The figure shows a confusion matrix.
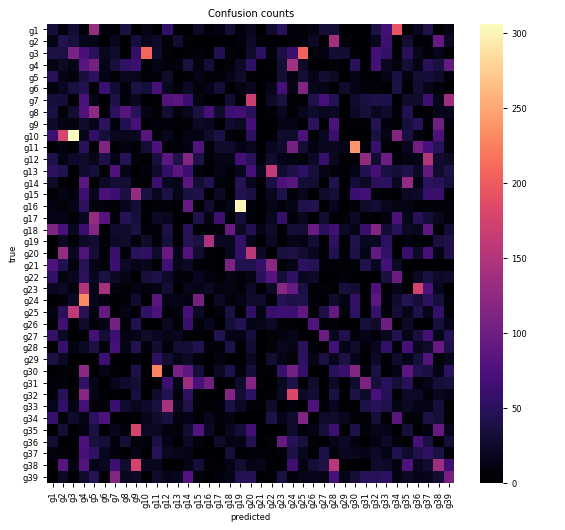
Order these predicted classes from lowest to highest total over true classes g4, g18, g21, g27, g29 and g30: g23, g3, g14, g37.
g3, g23, g14, g37
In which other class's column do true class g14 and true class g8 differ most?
g5
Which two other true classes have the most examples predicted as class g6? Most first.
g23, g11
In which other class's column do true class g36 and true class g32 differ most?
g24
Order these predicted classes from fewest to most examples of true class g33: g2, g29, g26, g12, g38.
g29, g38, g2, g26, g12
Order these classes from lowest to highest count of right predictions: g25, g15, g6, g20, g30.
g15, g6, g25, g30, g20
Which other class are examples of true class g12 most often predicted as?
g37
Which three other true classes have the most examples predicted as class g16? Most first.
g19, g31, g8
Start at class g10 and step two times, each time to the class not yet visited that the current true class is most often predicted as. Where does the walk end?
g25
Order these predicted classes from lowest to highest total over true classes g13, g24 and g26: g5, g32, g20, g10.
g10, g5, g20, g32
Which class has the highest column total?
g4
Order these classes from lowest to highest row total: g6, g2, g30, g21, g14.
g2, g6, g21, g14, g30
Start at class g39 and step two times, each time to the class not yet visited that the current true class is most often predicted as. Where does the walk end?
g20
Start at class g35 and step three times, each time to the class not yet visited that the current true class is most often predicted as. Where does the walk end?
g28
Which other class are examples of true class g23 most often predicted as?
g36
